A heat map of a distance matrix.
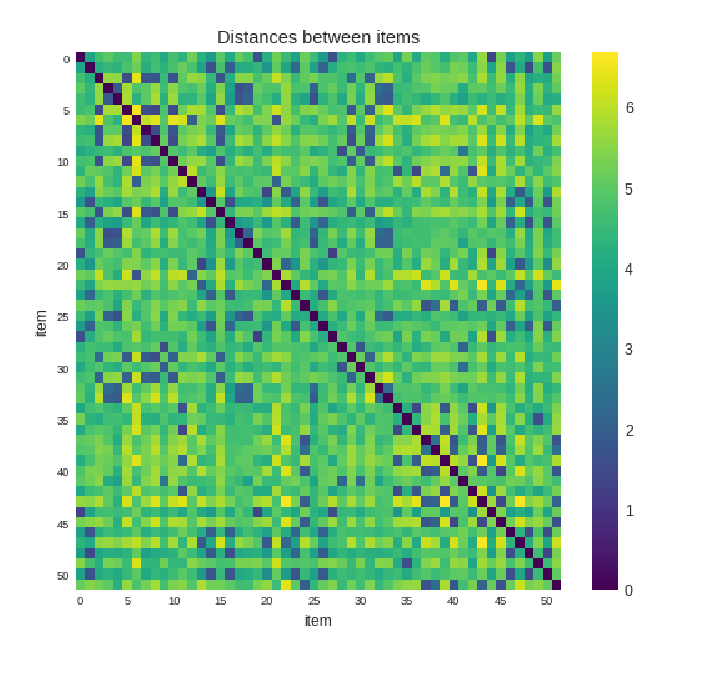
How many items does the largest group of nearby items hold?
8
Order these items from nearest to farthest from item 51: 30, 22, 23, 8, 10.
30, 23, 10, 8, 22
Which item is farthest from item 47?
43
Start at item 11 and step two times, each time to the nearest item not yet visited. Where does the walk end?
34
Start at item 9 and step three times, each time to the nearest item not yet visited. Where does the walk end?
41
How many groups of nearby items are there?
10
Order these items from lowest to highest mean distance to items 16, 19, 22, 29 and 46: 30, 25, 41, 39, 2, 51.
2, 25, 30, 39, 41, 51
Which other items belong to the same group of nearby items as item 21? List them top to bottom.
6, 12
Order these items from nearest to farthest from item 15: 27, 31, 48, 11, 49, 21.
31, 48, 49, 27, 11, 21
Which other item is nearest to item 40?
45
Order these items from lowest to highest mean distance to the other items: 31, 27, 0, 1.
1, 0, 27, 31
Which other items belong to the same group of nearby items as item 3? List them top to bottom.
4, 17, 18, 25, 32, 33
